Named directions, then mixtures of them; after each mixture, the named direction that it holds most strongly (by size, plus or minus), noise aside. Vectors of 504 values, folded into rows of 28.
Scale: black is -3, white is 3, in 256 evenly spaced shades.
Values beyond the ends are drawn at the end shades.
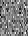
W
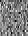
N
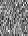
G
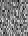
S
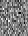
W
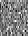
N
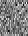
G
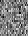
W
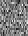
W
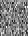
W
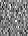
N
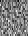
S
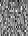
N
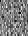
N
